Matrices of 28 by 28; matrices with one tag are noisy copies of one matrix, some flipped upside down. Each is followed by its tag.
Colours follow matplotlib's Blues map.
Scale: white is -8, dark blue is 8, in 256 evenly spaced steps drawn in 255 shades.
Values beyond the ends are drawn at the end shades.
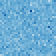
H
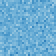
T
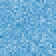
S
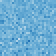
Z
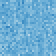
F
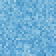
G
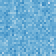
F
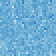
F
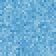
G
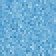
S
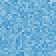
F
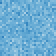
S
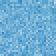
T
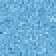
T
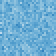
G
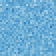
H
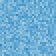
Z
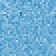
Z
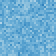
G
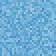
S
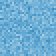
S
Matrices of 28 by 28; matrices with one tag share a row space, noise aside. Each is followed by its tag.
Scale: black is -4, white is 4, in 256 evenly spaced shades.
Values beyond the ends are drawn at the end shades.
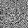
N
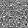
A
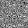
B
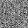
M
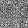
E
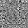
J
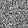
A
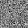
B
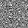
A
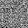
M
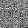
E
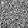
M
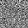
J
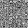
A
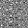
A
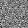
J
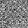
J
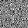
N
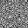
A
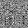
A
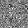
A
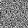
N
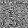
A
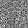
J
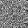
B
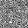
A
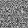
E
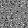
M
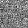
E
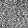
J
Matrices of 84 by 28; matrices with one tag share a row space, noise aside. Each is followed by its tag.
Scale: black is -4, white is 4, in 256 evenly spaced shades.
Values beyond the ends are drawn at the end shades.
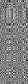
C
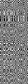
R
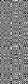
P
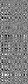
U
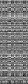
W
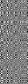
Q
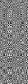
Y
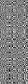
C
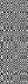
Q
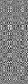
Y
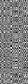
P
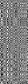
Q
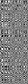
U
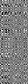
U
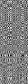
Y
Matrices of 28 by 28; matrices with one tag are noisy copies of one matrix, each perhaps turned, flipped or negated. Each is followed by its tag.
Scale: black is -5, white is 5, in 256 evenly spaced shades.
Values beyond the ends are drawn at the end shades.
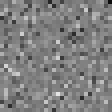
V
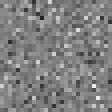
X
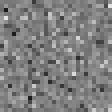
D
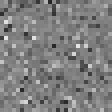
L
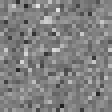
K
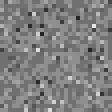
X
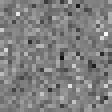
K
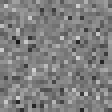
X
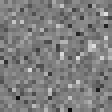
K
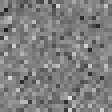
L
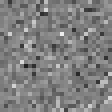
L
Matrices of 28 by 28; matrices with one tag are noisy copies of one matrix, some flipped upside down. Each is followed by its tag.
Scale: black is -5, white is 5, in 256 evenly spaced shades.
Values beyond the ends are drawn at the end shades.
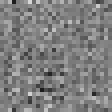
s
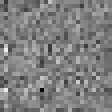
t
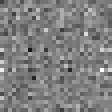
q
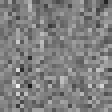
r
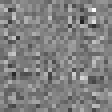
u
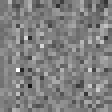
r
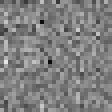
t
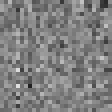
r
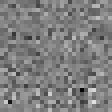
u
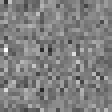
t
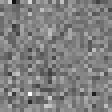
s
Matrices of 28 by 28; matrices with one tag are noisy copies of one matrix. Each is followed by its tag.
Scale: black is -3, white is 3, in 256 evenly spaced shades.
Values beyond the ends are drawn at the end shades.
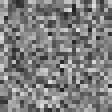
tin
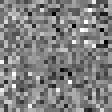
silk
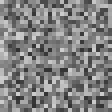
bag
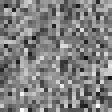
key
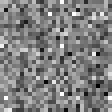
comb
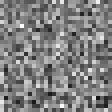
bag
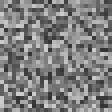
bag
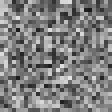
tin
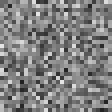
comb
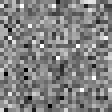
silk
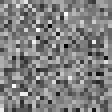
comb
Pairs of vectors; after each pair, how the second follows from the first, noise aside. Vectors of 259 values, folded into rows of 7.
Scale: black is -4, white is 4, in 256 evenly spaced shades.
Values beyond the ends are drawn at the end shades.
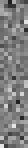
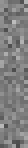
reversed, shrunk.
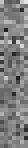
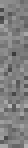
reversed, shrunk.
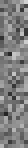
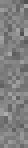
negated, shrunk.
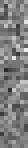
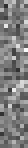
copied.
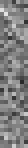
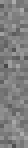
reversed, shrunk.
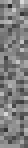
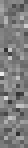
wrapped around, negated, partly zeroed.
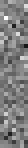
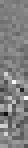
wrapped around, partly zeroed.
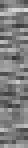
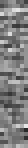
copied.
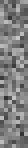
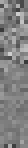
wrapped around, negated, partly zeroed.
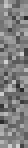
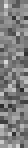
copied.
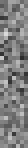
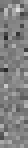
wrapped around, partly zeroed.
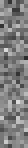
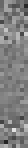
wrapped around, partly zeroed.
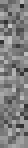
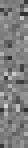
wrapped around, partly zeroed.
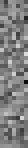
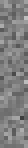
negated, shrunk.
